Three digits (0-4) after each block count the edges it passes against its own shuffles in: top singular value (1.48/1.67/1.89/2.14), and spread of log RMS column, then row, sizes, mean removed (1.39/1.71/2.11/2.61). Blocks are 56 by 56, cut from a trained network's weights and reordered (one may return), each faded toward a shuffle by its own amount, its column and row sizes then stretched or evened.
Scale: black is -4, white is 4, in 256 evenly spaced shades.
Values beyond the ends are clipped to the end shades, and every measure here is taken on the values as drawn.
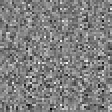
2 3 2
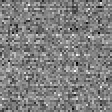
1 2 0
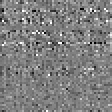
0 0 4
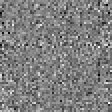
0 2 2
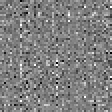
0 4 3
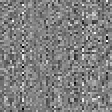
4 4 0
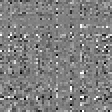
1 4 4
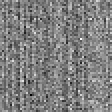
3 1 0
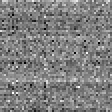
2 2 1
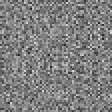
3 1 1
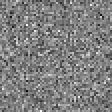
1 0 1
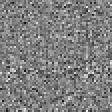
1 1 3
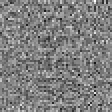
2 2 0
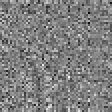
3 3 0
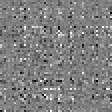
1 4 4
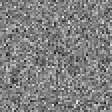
0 1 0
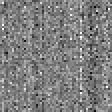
1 3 0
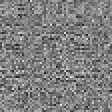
3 1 3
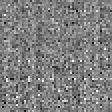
0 1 2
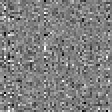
1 4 2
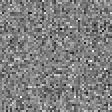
0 0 2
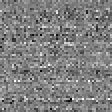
1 1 3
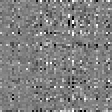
0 4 4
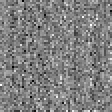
0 1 0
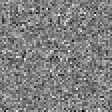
0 0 2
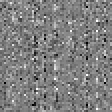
0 4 0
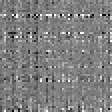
3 2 4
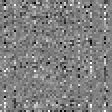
2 4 3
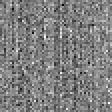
2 1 0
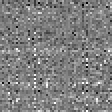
0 4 2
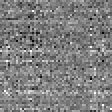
2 2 2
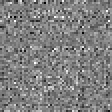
1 2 4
